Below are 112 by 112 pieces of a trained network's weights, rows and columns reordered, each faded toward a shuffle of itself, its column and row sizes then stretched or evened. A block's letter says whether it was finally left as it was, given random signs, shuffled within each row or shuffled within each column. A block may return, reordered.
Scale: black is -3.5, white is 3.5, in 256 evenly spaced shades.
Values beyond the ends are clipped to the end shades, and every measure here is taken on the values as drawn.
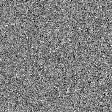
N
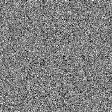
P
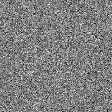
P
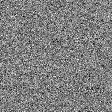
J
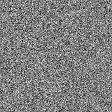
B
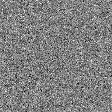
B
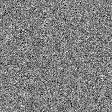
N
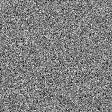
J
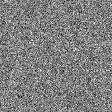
J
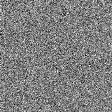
N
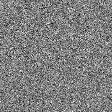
B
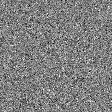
J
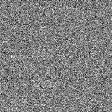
P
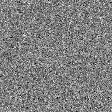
J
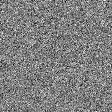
J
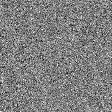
N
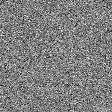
J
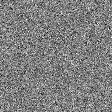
J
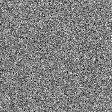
B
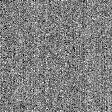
P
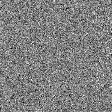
B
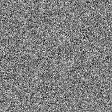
B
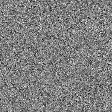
J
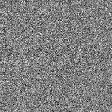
P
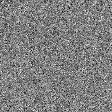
B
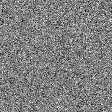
J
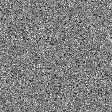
J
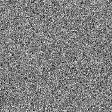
B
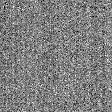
P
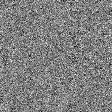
N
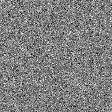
B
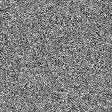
J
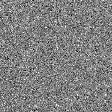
B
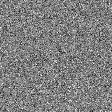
J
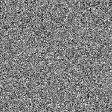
P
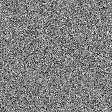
J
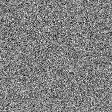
J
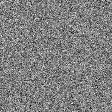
N
